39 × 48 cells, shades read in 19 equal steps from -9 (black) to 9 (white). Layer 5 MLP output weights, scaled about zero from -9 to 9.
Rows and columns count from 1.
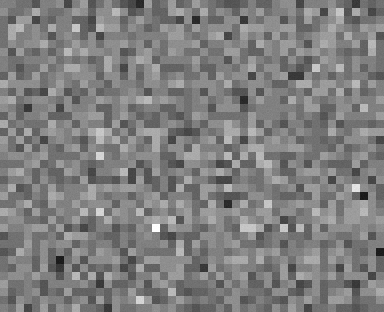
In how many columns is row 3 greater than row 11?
10
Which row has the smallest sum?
1
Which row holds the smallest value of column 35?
36
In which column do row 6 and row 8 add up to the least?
39
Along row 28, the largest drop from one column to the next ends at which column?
23
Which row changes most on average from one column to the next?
29
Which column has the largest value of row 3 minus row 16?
43
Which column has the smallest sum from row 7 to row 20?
31
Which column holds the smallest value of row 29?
11
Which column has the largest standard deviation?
13
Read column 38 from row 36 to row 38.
-4 -3 0
